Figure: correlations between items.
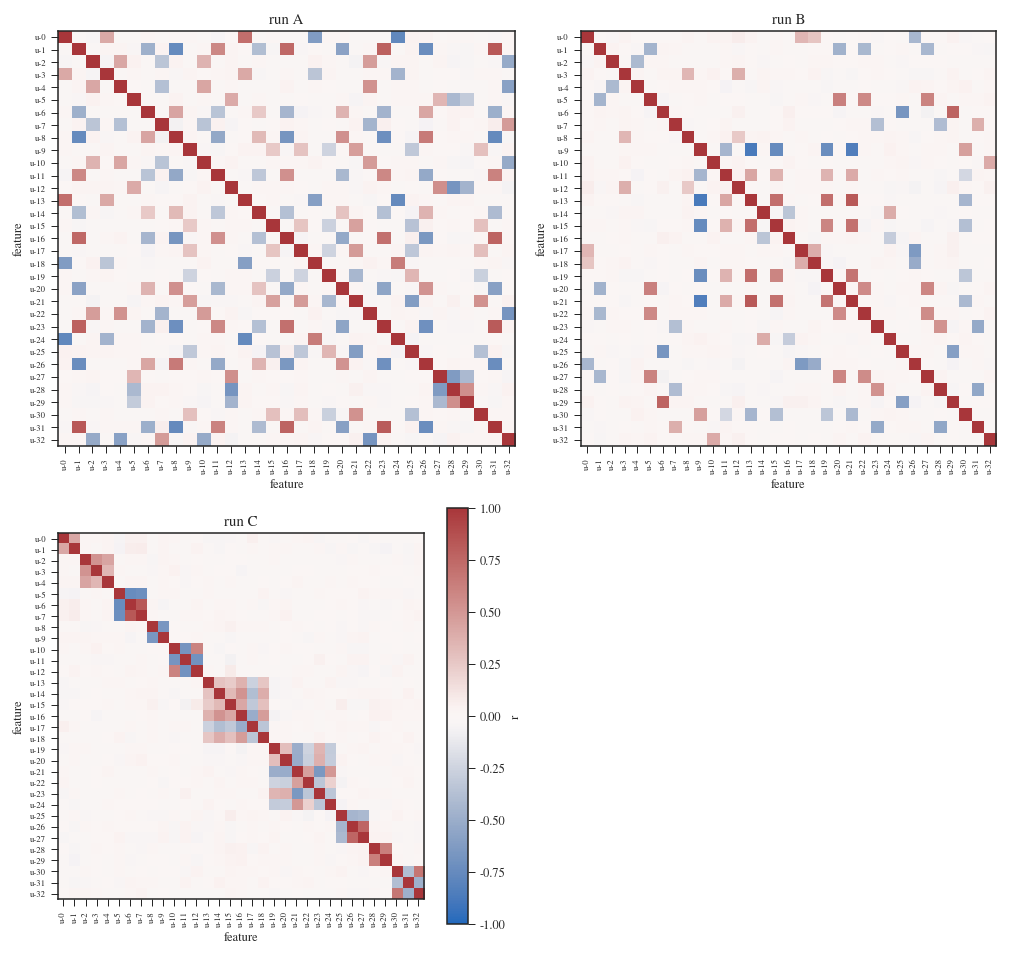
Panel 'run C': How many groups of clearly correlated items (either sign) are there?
10
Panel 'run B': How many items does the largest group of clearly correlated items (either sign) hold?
7
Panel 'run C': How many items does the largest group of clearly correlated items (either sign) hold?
6
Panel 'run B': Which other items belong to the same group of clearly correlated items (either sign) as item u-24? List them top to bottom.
u-14, u-16
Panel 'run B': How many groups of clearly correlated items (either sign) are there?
9
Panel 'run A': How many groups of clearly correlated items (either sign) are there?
5
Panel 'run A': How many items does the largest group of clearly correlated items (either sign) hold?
10
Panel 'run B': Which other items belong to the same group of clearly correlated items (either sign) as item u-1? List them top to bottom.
u-5, u-20, u-22, u-27
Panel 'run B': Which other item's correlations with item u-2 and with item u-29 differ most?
u-6
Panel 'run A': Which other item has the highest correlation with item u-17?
u-21
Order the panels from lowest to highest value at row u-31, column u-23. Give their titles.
run B, run C, run A
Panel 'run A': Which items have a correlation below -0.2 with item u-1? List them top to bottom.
u-6, u-8, u-14, u-20, u-26
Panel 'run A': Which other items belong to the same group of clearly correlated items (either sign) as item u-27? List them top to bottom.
u-5, u-12, u-28, u-29
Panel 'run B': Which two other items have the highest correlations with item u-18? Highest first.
u-17, u-0
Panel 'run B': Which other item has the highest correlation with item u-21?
u-13
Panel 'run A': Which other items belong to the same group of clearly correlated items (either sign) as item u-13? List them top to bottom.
u-0, u-3, u-18, u-24
